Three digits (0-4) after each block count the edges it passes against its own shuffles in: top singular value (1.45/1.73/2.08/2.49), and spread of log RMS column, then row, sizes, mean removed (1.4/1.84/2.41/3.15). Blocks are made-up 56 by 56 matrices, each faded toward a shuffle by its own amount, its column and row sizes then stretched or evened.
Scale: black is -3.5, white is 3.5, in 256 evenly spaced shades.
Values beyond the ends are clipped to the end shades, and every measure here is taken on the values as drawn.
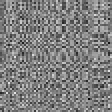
4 3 1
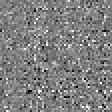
1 2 2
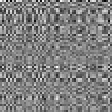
4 3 4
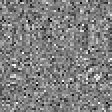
2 0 1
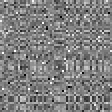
4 0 1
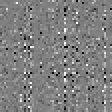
3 3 1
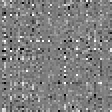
2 3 2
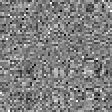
3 0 1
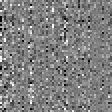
1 4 0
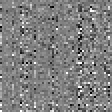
1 4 1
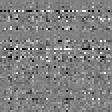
1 2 4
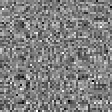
3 0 2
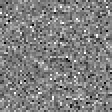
0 0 0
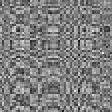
4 3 2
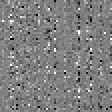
1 3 1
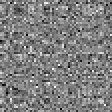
3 0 1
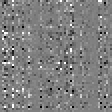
1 4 2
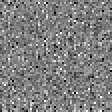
1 1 0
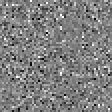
1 1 0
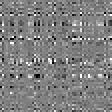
4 3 4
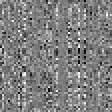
3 4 0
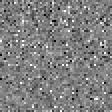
0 0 2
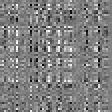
4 4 3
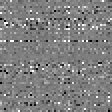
2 1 4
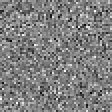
1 0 2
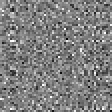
3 1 0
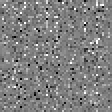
0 2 0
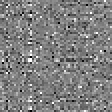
3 2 1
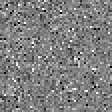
0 1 0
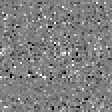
1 0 2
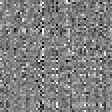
3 3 1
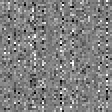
0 4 0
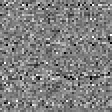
1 0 3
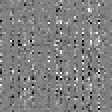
1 4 2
